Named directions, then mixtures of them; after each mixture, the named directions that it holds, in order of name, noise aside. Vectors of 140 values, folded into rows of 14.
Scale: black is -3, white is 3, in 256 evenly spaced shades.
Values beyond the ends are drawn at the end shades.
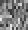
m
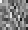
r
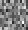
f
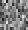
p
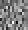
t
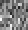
m.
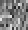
m.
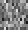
p, r.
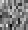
m, t.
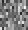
f, t.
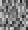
f, p.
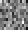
f, r.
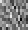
f, r.
